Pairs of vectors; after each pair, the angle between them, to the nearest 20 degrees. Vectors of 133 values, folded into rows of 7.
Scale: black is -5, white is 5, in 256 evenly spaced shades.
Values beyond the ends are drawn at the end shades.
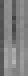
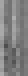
160 degrees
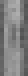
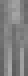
60 degrees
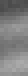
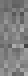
60 degrees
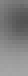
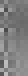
60 degrees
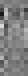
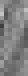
140 degrees
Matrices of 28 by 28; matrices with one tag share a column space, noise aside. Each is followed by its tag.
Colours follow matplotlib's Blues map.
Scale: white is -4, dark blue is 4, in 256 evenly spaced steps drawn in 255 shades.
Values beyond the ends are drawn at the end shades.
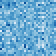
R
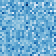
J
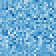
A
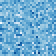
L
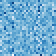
J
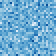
R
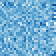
R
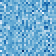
J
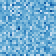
J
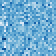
R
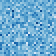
L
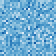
A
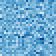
A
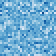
J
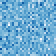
R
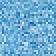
L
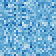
R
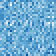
R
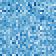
J
